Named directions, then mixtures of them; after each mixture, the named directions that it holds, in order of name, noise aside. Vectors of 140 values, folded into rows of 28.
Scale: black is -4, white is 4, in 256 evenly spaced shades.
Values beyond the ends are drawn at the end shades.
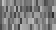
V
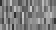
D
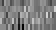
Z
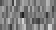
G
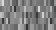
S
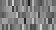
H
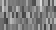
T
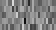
H.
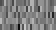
G, V, Z.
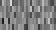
D, S.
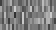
D.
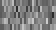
H, V.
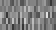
S, Z.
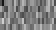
G, S, T.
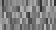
T, V.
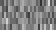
G, T.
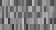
D, H, S.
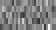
G, T.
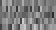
G, V.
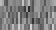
H, Z.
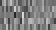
D, V.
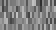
T.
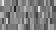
S.
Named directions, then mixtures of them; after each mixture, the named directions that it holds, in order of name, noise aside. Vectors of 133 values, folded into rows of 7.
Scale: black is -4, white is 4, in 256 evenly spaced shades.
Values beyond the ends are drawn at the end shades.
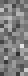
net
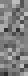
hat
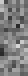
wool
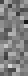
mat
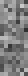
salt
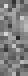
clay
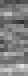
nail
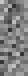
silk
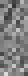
hat, silk.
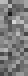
nail, silk.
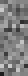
hat, mat, wool.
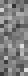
net.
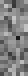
clay, silk.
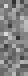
clay.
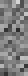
hat.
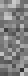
hat, net, salt.
